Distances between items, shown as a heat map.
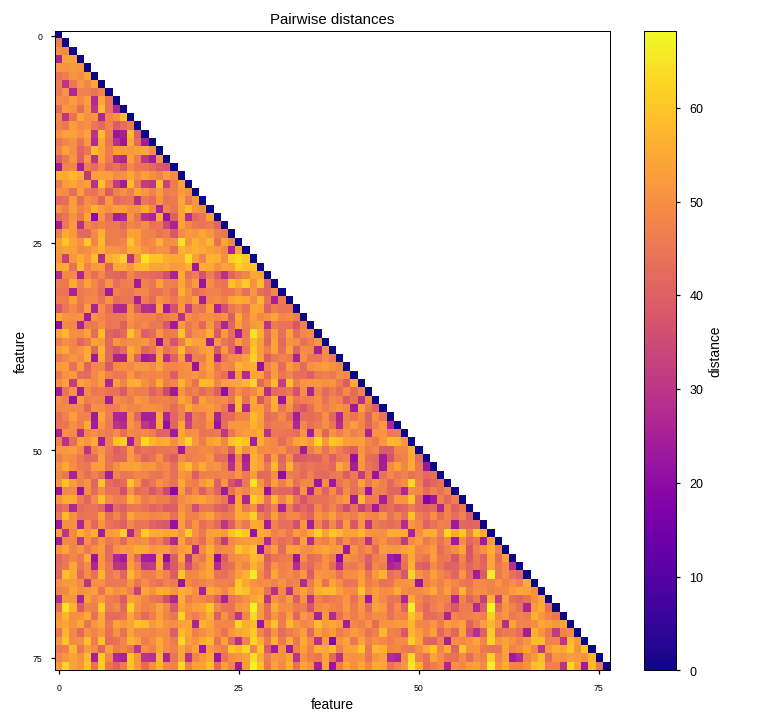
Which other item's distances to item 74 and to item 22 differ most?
75
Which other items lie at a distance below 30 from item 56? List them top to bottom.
24, 26, 41, 45, 51, 52
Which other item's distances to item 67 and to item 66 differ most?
17
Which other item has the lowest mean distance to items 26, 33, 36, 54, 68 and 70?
38
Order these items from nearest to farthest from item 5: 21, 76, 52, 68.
76, 68, 52, 21
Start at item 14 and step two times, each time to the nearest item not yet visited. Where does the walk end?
21
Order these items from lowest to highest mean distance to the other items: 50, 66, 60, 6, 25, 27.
50, 66, 6, 25, 60, 27
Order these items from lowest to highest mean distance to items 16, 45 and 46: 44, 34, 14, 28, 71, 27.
34, 44, 14, 71, 28, 27
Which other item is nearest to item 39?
63
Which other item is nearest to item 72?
65
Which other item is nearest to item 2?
44
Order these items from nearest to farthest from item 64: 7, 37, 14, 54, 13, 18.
13, 18, 54, 7, 37, 14
